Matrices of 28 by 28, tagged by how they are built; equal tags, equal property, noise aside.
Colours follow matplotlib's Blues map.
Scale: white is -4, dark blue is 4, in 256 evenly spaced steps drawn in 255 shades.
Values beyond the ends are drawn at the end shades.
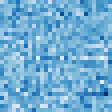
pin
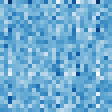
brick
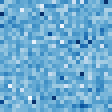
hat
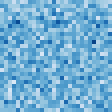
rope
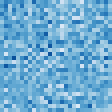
brick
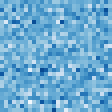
pin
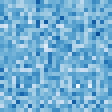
rope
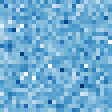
hat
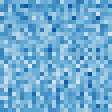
rope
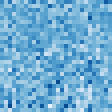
brick
